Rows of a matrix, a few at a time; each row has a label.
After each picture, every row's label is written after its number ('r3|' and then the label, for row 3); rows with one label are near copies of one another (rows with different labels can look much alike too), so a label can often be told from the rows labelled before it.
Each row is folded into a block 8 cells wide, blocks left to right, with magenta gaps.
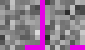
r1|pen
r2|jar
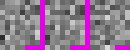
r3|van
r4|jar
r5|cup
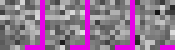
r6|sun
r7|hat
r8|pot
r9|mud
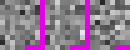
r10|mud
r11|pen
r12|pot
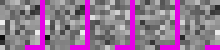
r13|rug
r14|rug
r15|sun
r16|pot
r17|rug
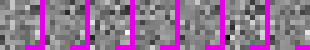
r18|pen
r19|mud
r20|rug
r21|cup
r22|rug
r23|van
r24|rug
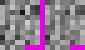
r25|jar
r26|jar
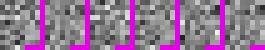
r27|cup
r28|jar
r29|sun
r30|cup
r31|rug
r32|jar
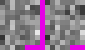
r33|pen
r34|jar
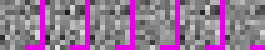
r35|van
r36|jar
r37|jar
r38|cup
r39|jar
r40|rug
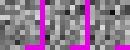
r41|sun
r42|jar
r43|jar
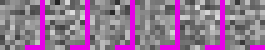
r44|jar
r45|pot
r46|mud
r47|pen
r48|sun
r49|pot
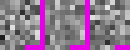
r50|van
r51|pen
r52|sun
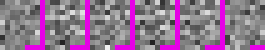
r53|rug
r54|hat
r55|cup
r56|pot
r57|pot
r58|mud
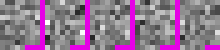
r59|sun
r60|rug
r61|van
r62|sun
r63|rug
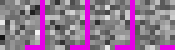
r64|rug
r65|pot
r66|cup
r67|sun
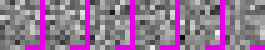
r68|sun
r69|sun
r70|jar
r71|cup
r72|rug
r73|pen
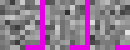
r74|pot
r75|jar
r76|rug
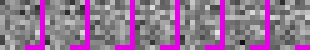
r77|mud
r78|mud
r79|sun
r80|sun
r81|pen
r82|hat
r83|sun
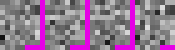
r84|van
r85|pot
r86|hat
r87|jar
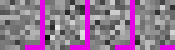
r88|pot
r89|van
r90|pot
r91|mud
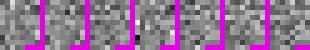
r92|pen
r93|mud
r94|cup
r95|rug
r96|cup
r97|sun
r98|pot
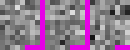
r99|sun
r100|hat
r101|jar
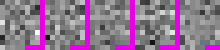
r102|rug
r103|van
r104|hat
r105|hat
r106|mud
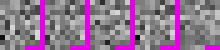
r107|van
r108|van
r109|pot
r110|van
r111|sun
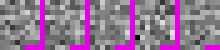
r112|pot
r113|sun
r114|pen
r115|van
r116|hat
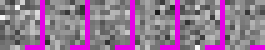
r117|sun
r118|mud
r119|hat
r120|mud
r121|cup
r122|jar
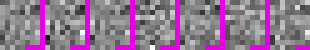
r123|jar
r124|rug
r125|rug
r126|cup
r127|mud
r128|sun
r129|pen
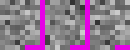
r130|pot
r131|mud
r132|pot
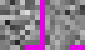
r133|pot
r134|mud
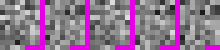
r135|sun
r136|jar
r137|sun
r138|mud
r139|jar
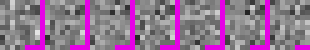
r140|pen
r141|rug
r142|mud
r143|van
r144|hat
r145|mud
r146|jar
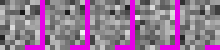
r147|jar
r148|mud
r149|mud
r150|sun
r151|jar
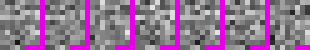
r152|hat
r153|cup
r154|pen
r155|sun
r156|hat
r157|pot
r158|jar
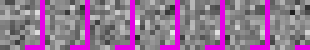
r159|hat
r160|mud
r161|sun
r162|rug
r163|pen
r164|pen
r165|mud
